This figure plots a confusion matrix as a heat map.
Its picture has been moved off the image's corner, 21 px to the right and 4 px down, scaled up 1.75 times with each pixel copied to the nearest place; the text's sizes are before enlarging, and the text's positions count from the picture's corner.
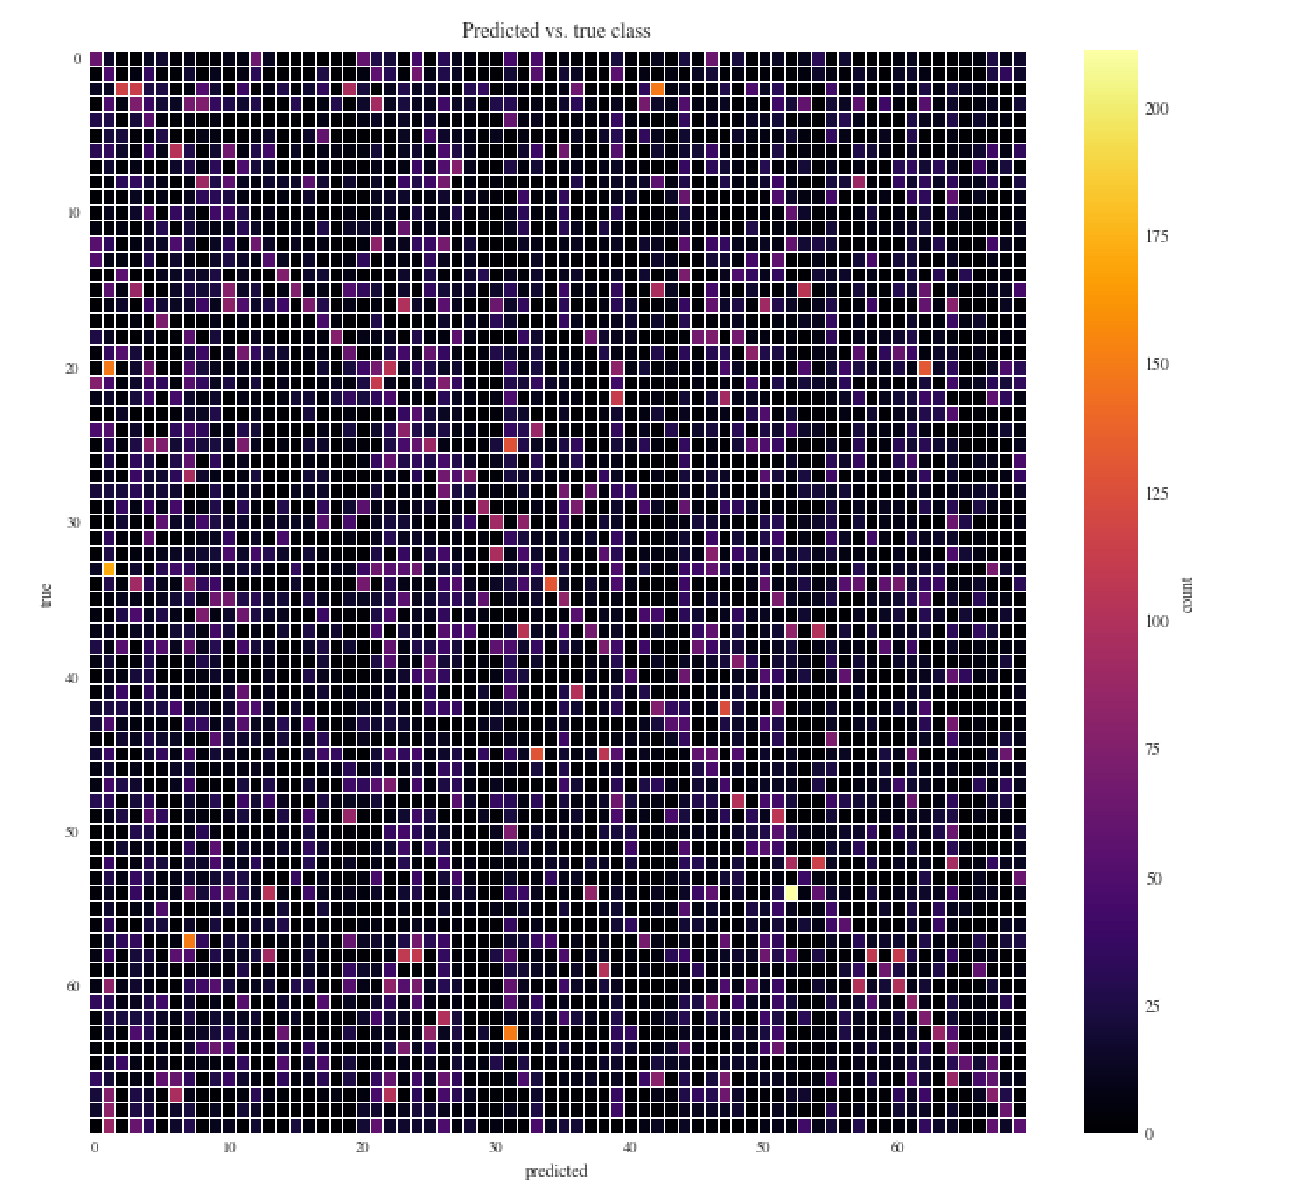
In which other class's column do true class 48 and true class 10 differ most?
61
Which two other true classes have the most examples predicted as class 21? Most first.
3, 12
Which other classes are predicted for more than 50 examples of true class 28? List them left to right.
26, 35, 37
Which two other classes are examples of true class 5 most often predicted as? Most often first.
17, 25
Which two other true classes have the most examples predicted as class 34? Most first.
57, 53
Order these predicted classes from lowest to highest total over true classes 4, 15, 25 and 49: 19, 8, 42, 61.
8, 61, 42, 19
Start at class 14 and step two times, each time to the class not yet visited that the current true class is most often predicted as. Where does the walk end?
55
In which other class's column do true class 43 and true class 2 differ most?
42
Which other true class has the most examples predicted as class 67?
33
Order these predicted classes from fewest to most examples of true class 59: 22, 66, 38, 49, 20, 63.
49, 20, 63, 22, 66, 38
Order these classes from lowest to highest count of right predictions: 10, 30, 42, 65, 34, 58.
10, 65, 42, 30, 58, 34
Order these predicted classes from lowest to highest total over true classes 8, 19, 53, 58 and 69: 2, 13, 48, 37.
37, 48, 2, 13
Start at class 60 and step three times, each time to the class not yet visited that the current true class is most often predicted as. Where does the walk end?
27
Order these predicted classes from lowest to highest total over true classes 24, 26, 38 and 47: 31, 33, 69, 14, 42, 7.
14, 42, 69, 31, 33, 7
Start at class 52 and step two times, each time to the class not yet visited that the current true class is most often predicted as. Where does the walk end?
13
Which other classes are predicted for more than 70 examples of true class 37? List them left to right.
32, 52, 54
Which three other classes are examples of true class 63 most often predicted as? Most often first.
31, 25, 14
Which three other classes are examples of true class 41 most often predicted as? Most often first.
36, 11, 31
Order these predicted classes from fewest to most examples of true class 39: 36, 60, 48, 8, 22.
36, 60, 8, 22, 48
